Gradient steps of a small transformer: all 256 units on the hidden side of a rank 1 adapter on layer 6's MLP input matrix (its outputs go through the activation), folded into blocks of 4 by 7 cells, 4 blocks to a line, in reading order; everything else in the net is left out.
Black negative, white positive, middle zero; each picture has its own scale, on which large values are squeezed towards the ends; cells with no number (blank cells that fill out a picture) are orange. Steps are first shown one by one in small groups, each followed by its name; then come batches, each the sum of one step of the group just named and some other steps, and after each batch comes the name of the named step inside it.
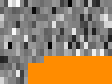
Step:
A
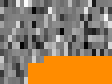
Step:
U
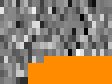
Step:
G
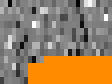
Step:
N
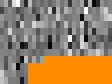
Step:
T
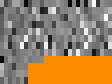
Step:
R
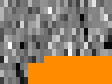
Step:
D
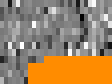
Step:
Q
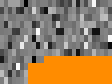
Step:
R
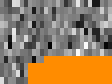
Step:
A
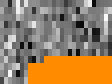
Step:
N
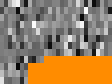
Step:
T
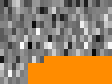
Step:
R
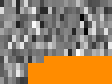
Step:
G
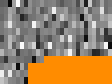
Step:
Q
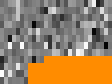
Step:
R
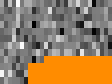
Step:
U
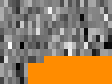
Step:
D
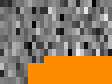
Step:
U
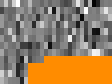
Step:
T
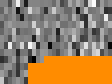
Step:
Q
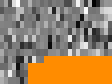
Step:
T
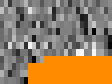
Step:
G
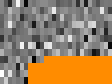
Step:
R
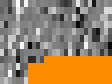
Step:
Q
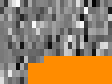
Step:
T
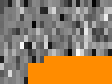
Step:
R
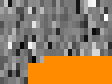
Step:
N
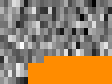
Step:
G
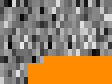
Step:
R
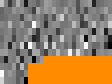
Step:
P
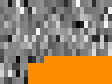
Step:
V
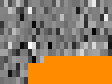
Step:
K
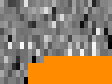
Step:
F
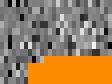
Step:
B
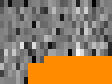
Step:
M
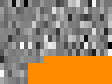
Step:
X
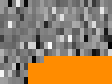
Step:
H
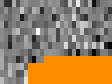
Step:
B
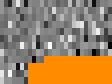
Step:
H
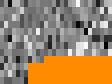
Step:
V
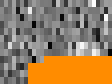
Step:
K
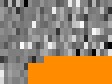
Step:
X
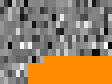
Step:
B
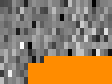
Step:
M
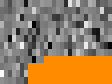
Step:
B
